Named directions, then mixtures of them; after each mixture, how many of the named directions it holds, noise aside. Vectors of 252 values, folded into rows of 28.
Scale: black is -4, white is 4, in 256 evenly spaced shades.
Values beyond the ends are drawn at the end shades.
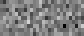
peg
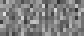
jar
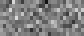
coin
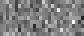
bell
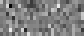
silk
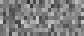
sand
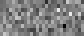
three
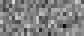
four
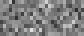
one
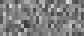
four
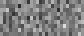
four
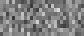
four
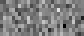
two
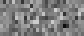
four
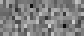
four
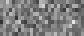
four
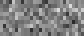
one
